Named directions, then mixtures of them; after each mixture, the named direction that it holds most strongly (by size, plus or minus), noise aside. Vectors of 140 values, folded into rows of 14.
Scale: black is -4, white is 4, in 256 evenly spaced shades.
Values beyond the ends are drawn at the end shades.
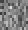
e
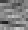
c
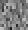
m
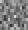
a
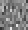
m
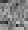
c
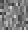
e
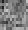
c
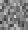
a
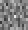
a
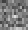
c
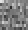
c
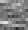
c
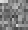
c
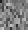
m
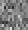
m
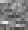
c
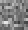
c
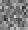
a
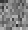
m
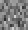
a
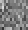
m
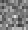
e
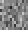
e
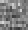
c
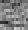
c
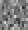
a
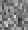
e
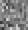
m
